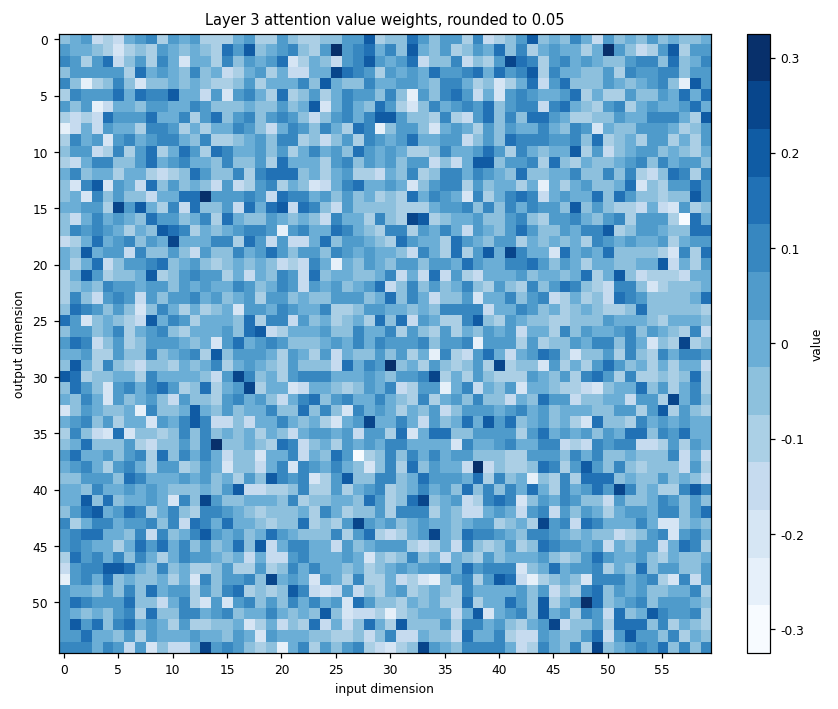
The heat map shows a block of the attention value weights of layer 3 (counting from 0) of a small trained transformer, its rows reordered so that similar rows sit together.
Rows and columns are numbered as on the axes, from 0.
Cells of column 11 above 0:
23
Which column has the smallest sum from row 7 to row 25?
0
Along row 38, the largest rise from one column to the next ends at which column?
38
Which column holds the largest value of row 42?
3
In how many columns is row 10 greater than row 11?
25
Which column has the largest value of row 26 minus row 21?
17
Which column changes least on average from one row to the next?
54
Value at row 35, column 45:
0
